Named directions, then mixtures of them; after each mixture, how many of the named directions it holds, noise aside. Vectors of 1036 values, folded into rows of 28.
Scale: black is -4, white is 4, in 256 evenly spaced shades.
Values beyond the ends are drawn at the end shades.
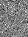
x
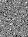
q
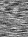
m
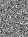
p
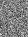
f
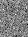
two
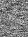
three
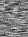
one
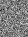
two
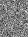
three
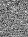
three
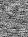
four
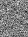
four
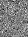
one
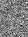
four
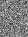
two
